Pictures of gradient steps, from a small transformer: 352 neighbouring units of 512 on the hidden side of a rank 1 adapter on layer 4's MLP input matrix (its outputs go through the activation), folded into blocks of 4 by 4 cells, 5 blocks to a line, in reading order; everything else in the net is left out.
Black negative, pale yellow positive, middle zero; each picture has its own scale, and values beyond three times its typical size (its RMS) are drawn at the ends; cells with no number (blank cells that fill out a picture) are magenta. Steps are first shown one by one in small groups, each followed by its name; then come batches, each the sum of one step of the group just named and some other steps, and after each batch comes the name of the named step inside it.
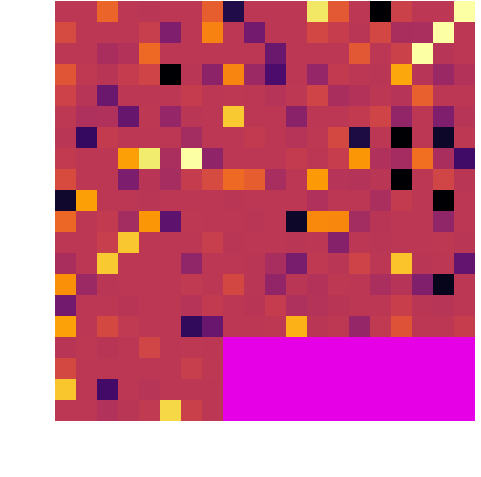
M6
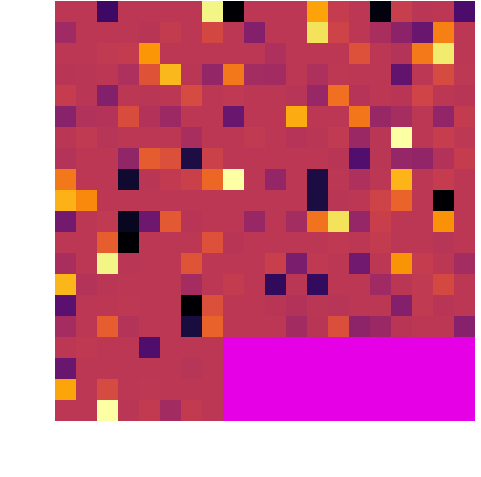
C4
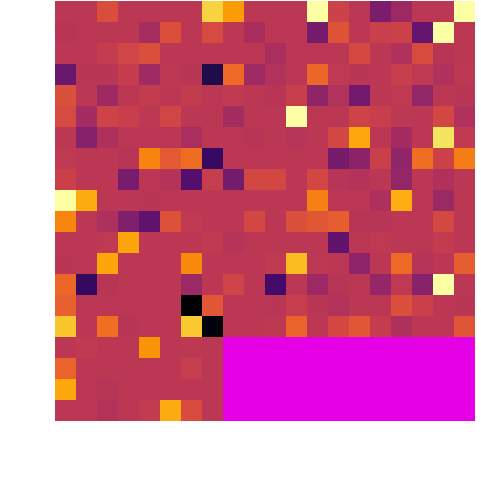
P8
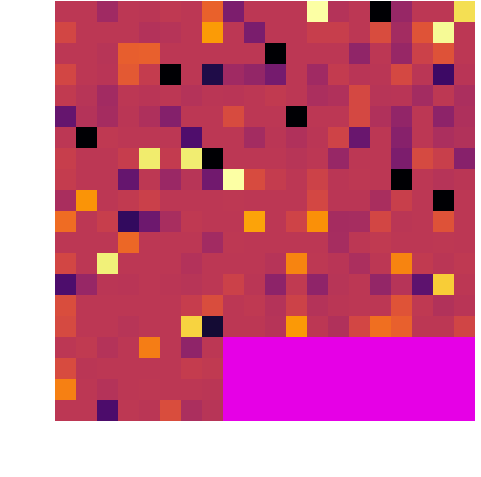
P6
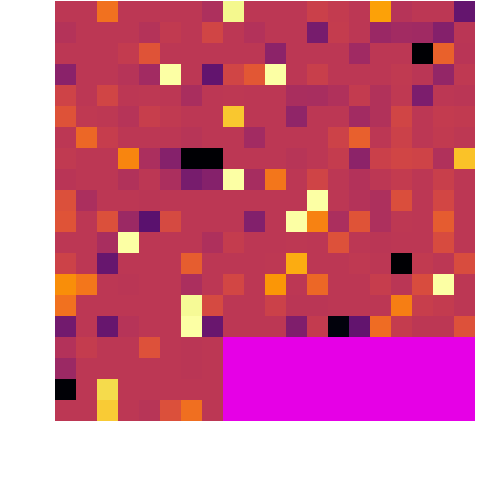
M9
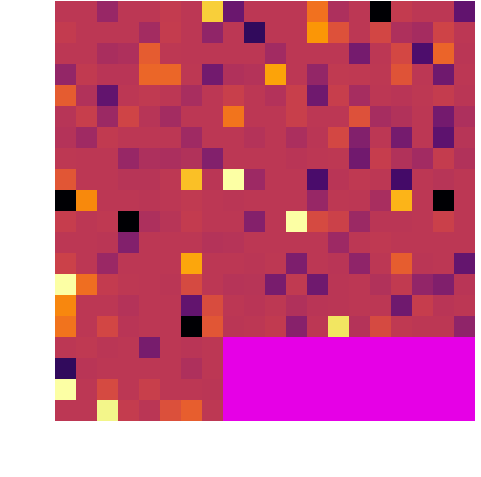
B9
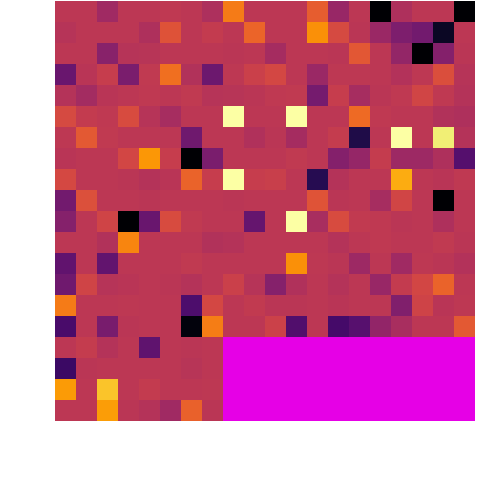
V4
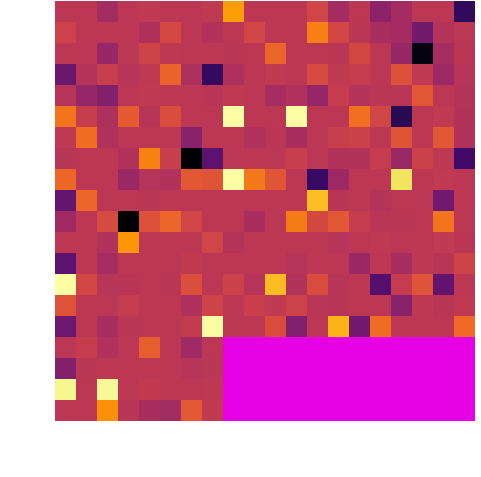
V4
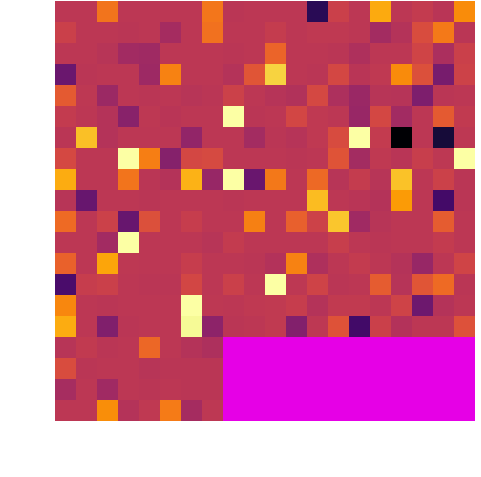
M9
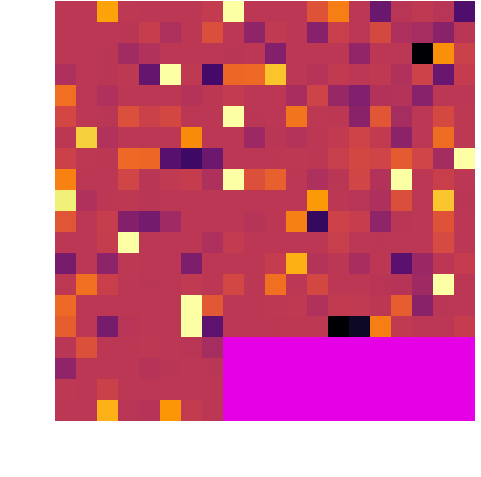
M9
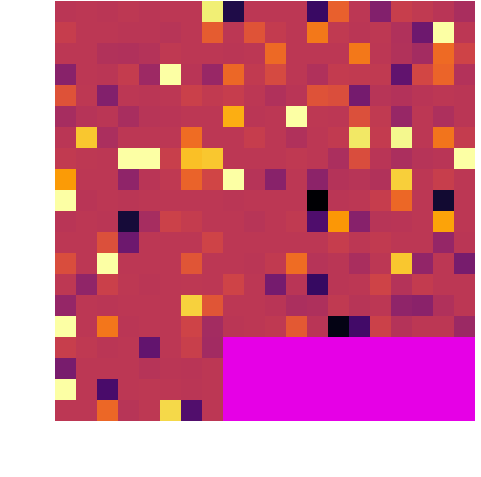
C4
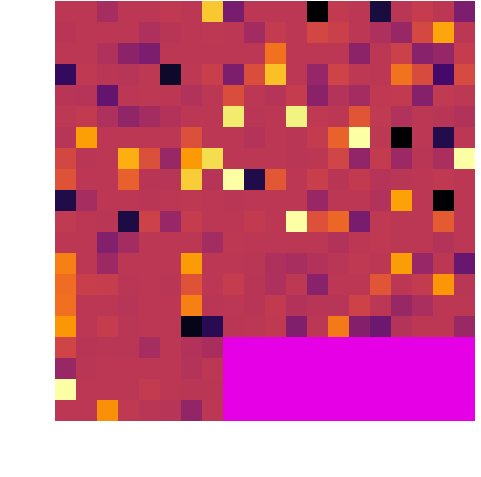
B9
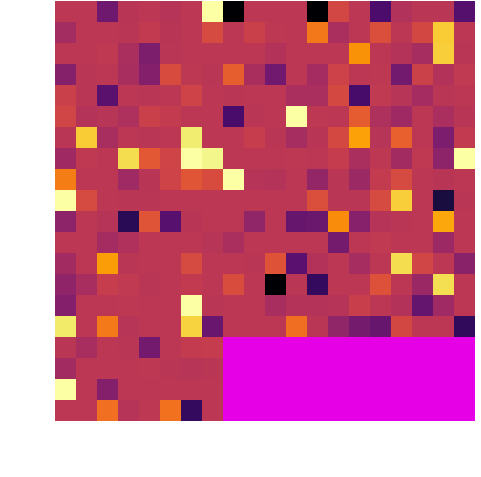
C4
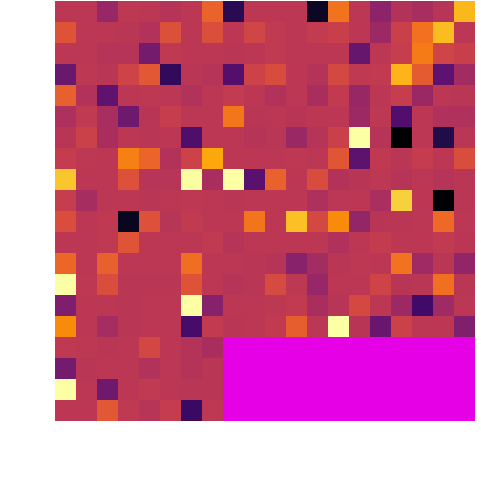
B9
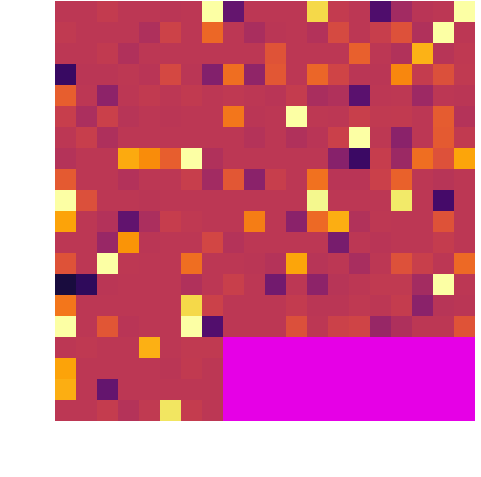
P8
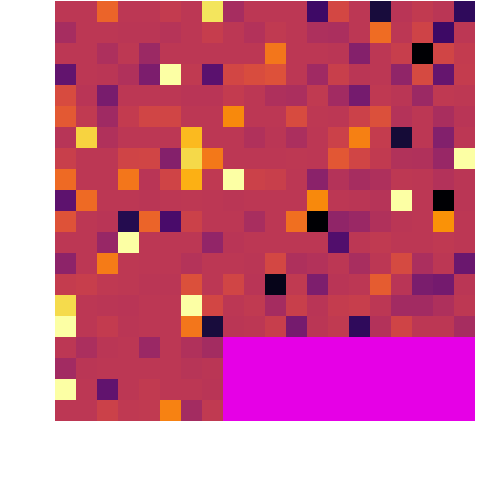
B9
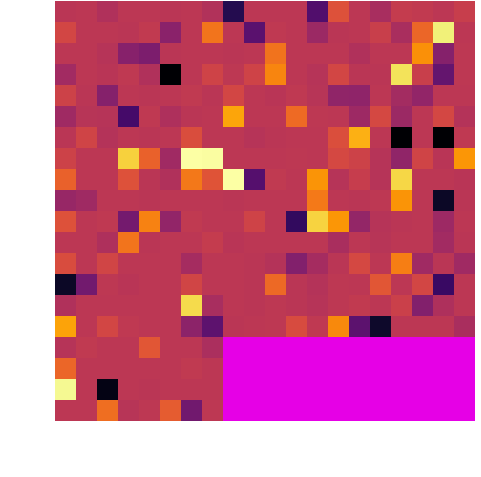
M6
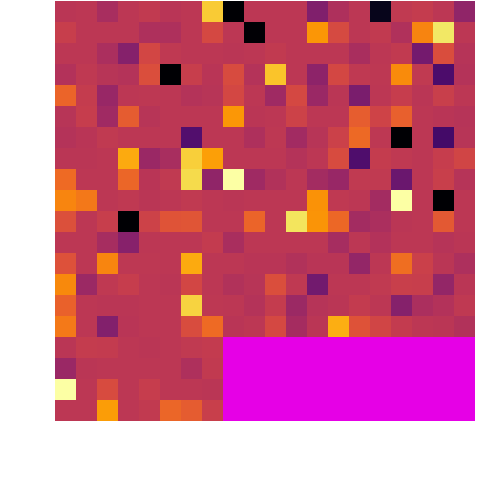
B9
